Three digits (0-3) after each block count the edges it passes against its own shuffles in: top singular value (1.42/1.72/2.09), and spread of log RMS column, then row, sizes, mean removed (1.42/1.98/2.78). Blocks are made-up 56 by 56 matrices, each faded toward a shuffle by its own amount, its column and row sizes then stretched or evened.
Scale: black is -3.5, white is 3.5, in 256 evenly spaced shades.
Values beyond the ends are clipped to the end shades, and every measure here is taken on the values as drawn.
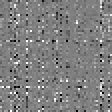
1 3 2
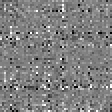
1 2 3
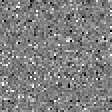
0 1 1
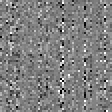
2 3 0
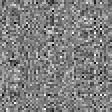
3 2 1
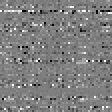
2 0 3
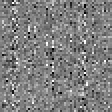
0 3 0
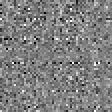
0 2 2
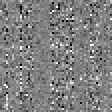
0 3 0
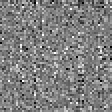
2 2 1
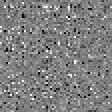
1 2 1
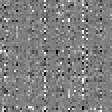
2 3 2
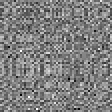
3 0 0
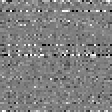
2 0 3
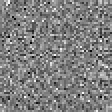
2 1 0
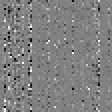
1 3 0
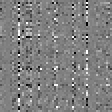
3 3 1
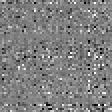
0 2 3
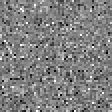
1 0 1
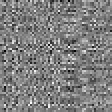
3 2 2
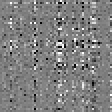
3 3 2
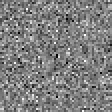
1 1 0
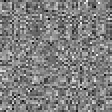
3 1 0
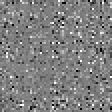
1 2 2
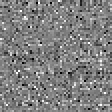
1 0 1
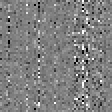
1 3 0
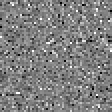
0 0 1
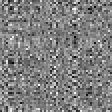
3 2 1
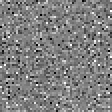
1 1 0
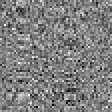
3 1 1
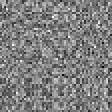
3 0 0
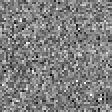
0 0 0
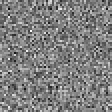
2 0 0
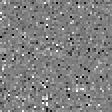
0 1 1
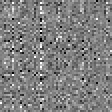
3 2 0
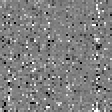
0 2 1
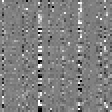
3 3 0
